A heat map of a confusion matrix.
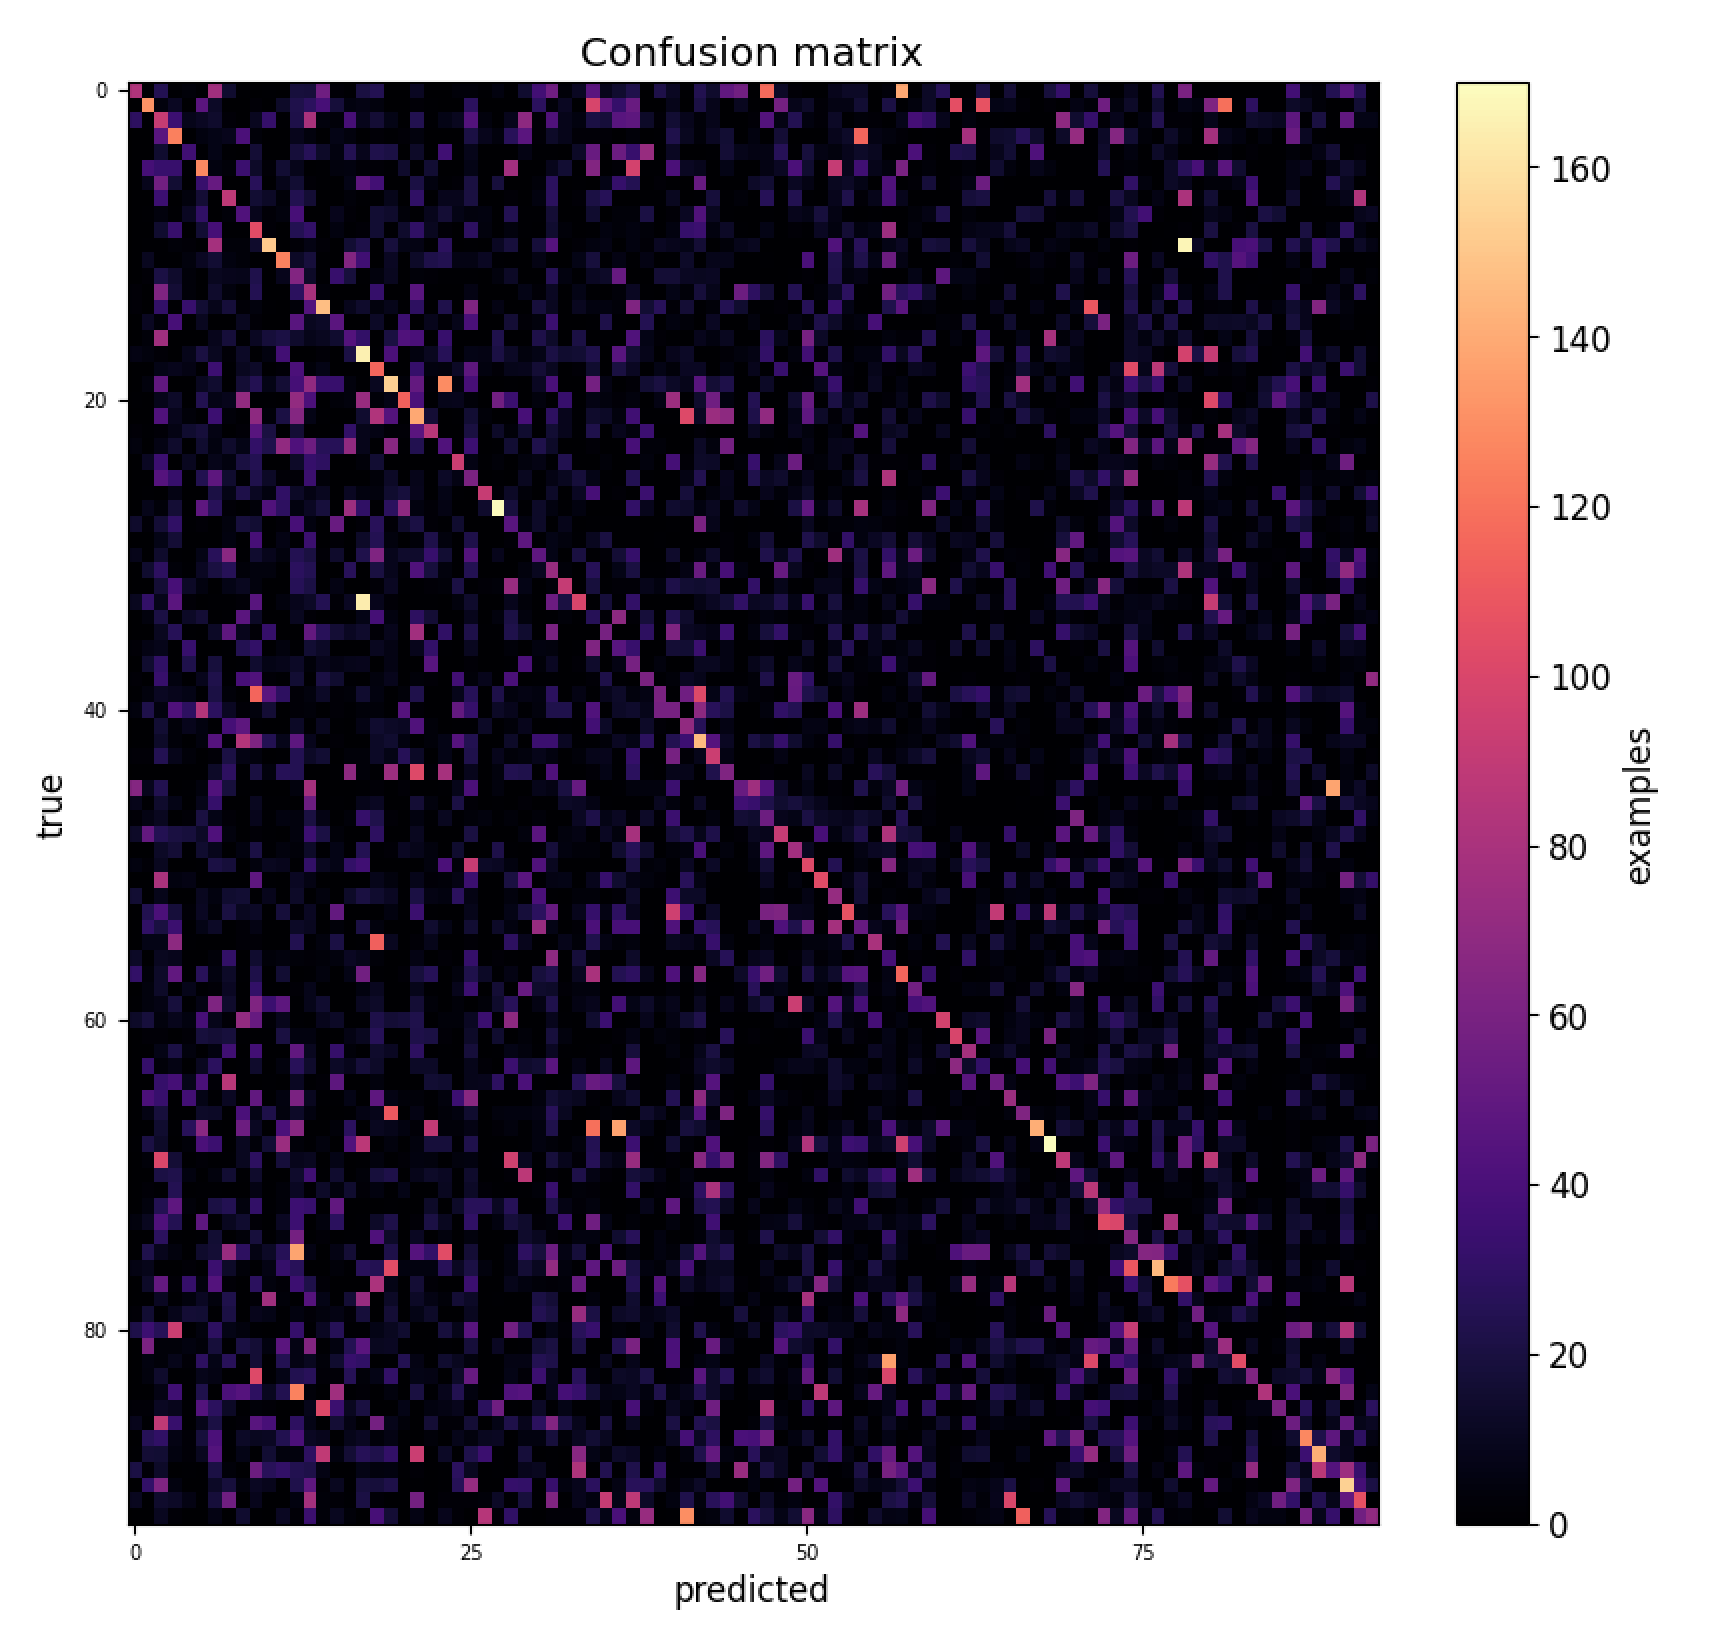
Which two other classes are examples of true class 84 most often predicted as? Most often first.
12, 51
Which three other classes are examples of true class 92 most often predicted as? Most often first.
41, 66, 26
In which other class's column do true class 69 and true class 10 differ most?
78
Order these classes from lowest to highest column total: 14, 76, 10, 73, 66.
66, 10, 14, 76, 73
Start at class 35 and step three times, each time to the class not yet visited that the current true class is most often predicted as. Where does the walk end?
8
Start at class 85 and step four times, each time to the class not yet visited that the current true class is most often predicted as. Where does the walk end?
40
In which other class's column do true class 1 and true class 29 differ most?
81
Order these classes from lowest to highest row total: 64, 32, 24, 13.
24, 13, 32, 64
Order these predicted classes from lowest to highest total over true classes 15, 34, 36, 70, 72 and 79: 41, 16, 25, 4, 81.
16, 41, 4, 25, 81
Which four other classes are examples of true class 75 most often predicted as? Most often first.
12, 23, 7, 76
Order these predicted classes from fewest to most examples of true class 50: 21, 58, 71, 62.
21, 58, 71, 62
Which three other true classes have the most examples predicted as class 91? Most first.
7, 69, 92
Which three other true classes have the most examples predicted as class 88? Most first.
89, 14, 70
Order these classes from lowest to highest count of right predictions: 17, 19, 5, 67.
5, 67, 19, 17
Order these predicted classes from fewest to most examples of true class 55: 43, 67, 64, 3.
67, 64, 43, 3
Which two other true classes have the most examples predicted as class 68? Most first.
53, 16
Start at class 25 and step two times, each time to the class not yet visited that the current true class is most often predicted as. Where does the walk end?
31
